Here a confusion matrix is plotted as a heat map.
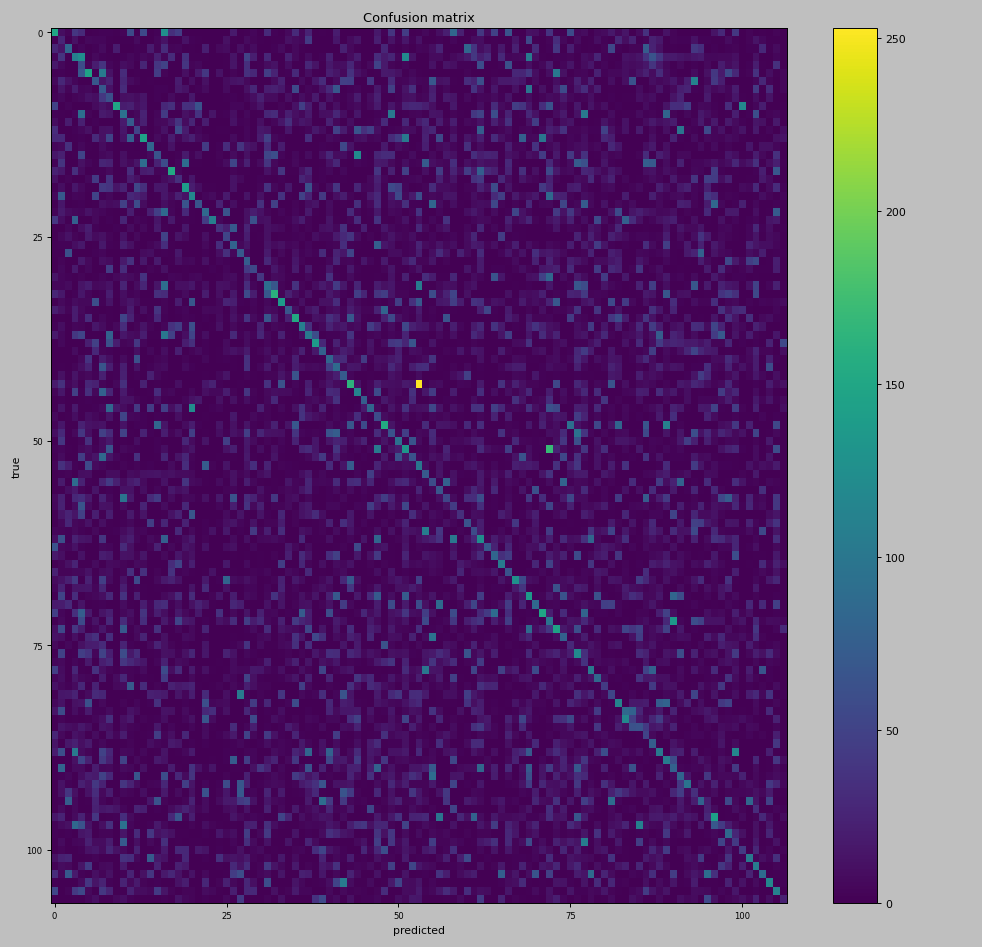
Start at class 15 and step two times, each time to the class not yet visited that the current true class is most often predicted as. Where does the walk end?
7
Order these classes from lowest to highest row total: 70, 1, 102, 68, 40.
1, 68, 40, 102, 70
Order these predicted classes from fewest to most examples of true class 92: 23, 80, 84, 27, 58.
23, 84, 80, 58, 27
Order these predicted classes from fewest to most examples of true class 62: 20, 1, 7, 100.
100, 20, 7, 1
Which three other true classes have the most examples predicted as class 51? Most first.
3, 13, 69
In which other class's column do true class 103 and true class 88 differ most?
99
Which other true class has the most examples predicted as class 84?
83
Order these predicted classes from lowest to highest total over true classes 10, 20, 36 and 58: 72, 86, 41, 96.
86, 41, 96, 72
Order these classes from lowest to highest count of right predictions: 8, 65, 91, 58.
58, 8, 91, 65
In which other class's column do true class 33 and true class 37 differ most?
16
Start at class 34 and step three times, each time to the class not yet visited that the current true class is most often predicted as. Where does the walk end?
26
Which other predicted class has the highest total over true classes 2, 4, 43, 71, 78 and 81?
53
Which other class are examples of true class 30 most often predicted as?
72
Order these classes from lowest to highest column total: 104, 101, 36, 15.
101, 104, 36, 15
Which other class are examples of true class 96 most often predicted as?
56
